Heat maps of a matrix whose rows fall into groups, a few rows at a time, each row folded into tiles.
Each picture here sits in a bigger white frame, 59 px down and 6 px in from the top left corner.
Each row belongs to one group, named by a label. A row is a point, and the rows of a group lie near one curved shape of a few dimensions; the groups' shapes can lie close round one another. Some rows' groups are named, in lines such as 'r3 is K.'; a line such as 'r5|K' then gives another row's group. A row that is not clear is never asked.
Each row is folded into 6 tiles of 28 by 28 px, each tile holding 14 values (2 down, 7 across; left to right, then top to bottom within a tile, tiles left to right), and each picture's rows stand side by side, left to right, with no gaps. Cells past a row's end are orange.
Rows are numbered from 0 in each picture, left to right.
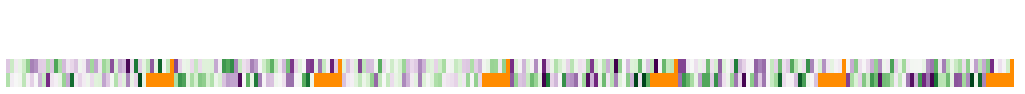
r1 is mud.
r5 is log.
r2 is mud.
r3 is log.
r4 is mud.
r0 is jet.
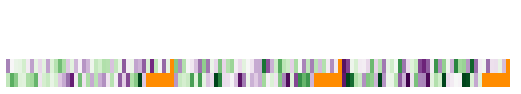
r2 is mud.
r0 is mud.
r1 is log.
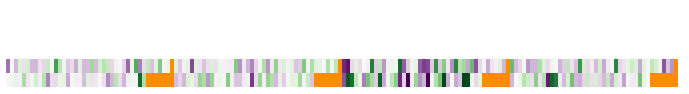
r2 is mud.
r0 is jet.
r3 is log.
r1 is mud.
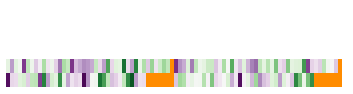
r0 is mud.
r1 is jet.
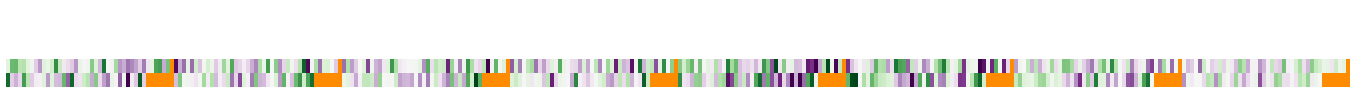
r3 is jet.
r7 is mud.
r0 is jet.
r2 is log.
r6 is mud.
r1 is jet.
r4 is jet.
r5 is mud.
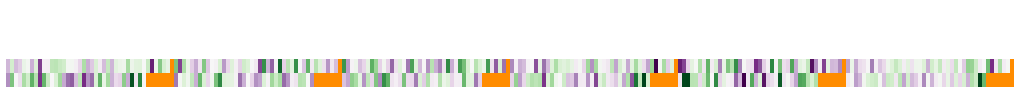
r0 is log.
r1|log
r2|log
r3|log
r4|mud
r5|log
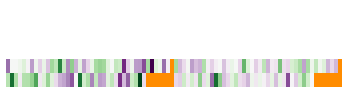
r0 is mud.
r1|log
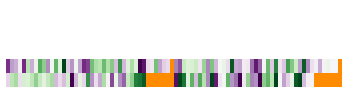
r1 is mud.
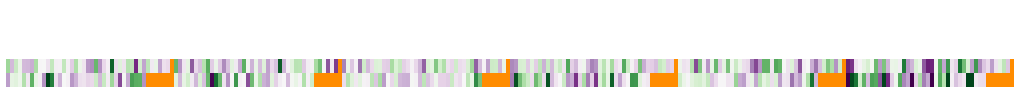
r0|log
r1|log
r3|mud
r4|mud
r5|mud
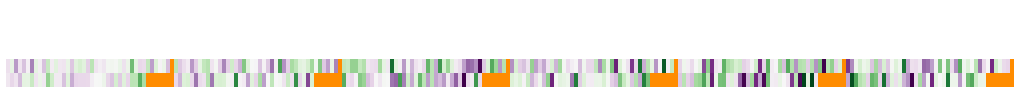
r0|log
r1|log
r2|jet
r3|jet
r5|mud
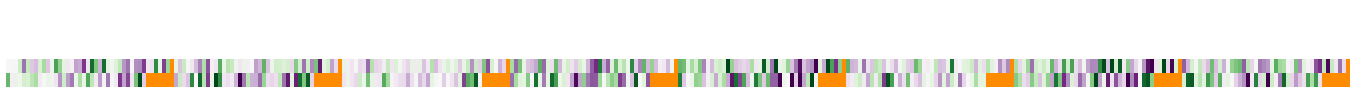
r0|mud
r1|log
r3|log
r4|jet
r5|log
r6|jet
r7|mud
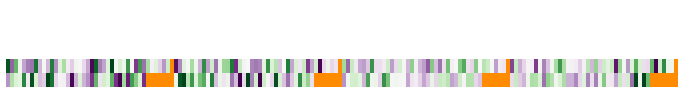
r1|mud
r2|log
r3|log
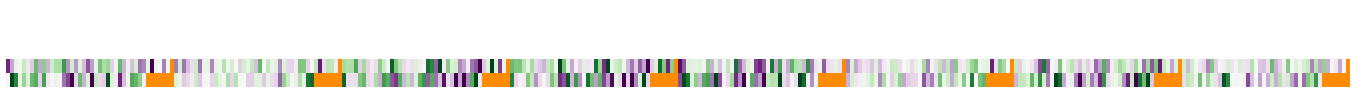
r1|log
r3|jet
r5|log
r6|log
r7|log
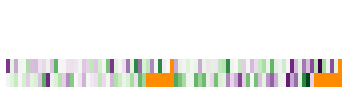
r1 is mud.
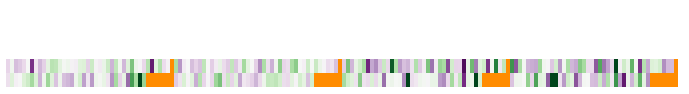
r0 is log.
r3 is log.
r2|jet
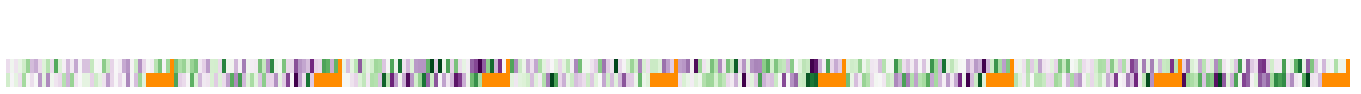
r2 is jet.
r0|jet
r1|jet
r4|jet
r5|jet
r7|mud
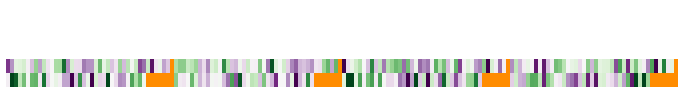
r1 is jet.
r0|mud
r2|mud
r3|log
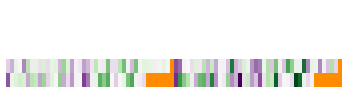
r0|mud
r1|mud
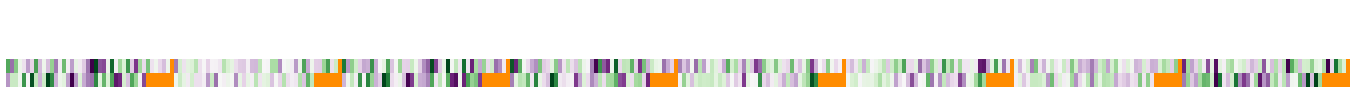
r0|log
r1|jet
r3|log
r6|mud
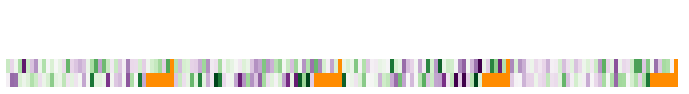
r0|mud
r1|log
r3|log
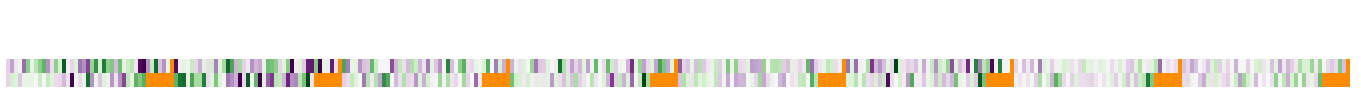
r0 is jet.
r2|log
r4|jet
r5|jet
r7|log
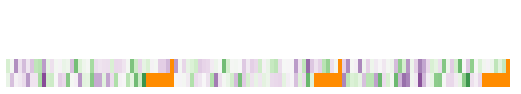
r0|log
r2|mud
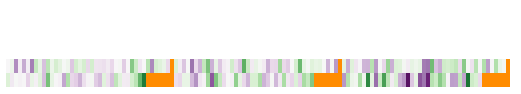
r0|log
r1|log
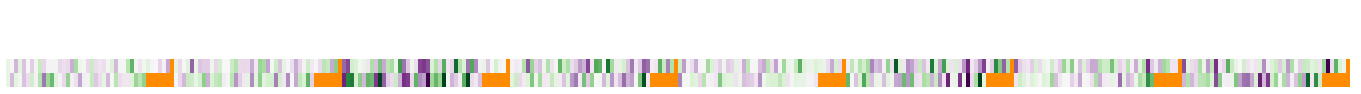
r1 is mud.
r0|log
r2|mud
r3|mud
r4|log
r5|jet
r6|jet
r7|log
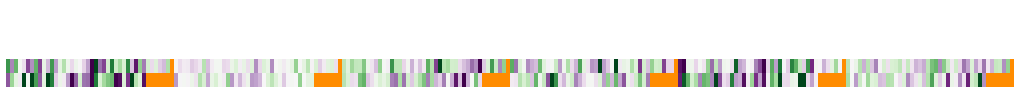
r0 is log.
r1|log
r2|jet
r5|mud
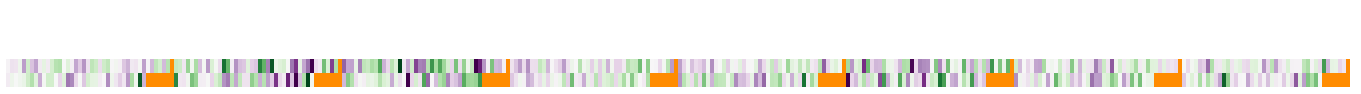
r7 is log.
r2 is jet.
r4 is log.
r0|mud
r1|jet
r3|log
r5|mud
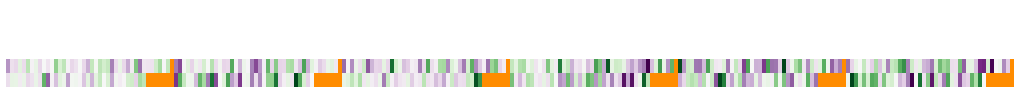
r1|mud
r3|jet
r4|log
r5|mud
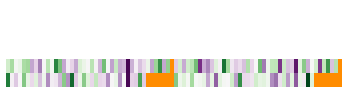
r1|jet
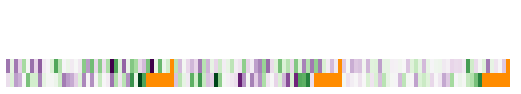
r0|log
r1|log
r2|log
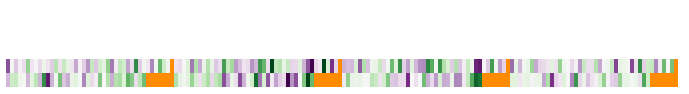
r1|jet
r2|jet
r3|jet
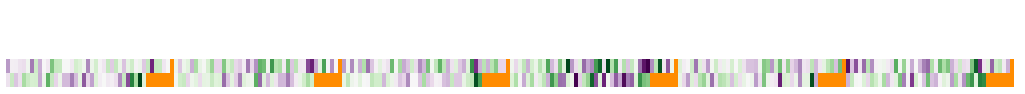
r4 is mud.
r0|log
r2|jet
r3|jet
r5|jet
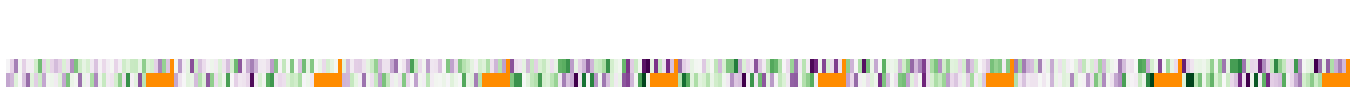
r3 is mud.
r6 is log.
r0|log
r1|mud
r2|log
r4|mud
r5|mud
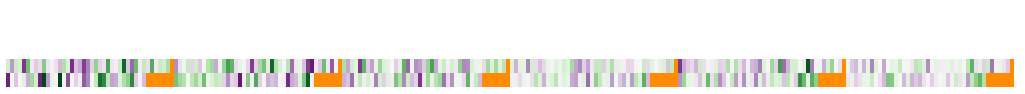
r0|mud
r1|mud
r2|mud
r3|mud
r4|jet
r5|log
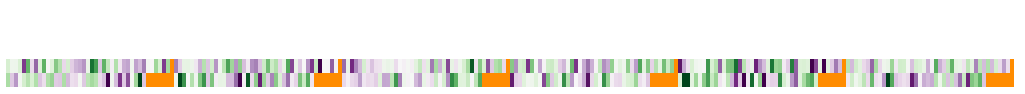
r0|mud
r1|mud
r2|log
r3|mud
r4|mud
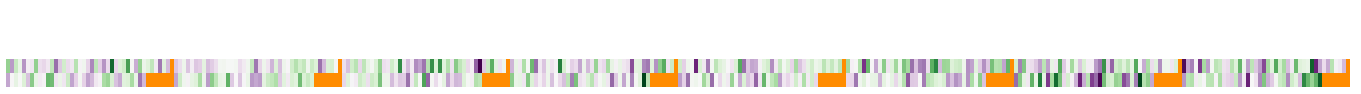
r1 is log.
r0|log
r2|jet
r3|jet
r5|mud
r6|log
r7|jet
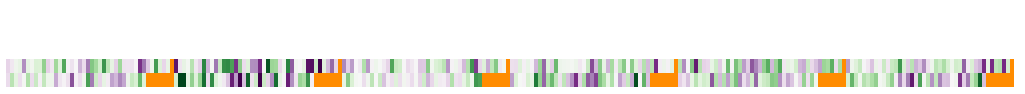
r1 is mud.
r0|jet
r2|jet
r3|log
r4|mud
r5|mud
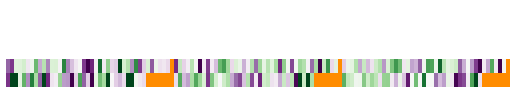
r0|mud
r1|log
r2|mud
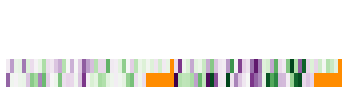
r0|mud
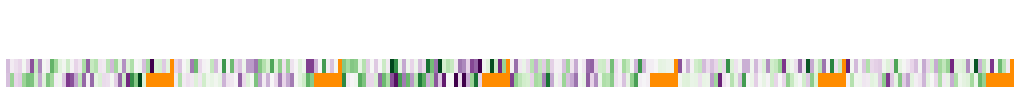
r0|log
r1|jet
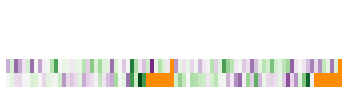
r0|log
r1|mud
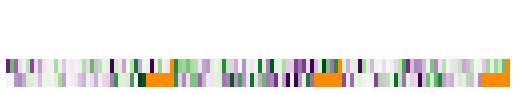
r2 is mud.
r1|jet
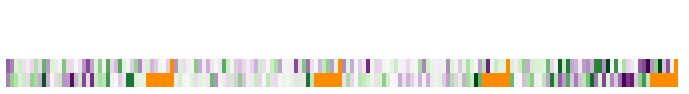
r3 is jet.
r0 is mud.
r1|jet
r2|log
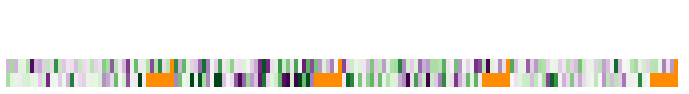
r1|log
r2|mud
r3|log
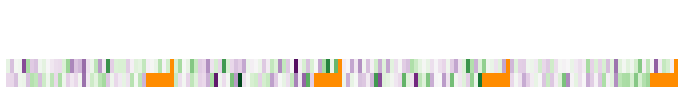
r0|mud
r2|log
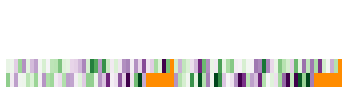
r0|mud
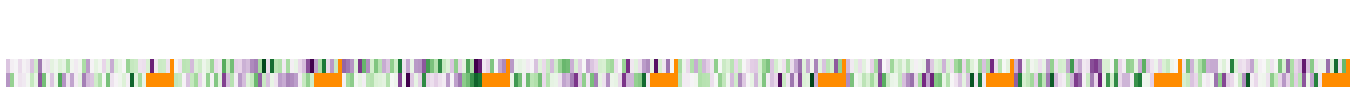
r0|log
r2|jet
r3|mud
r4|mud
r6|mud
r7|jet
